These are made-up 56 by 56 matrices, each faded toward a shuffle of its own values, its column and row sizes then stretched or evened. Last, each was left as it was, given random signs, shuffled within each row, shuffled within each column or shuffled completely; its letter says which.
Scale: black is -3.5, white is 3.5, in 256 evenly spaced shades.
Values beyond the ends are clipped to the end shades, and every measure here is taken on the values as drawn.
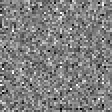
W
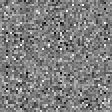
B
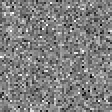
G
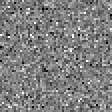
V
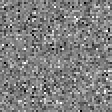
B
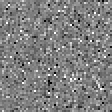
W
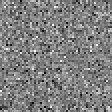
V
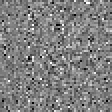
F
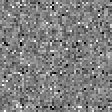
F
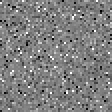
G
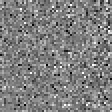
F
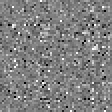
F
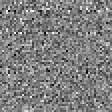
F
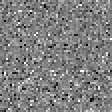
V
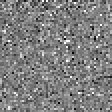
V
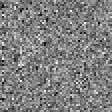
W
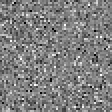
W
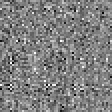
F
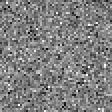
G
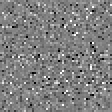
V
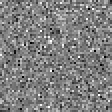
G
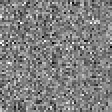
F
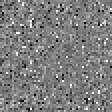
B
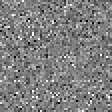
V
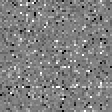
B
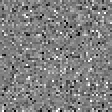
F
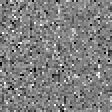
W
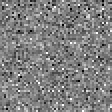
B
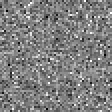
G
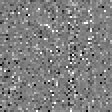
W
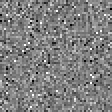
W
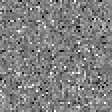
B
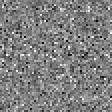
V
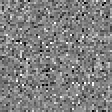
B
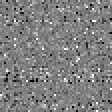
B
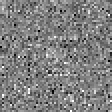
F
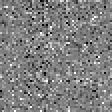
B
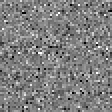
V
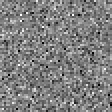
G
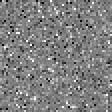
G
